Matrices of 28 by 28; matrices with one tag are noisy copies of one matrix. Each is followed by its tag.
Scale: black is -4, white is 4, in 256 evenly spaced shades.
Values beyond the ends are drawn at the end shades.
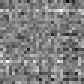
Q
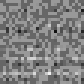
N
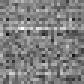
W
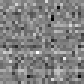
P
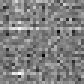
W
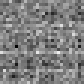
P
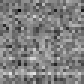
N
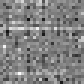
W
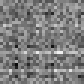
P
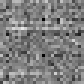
W
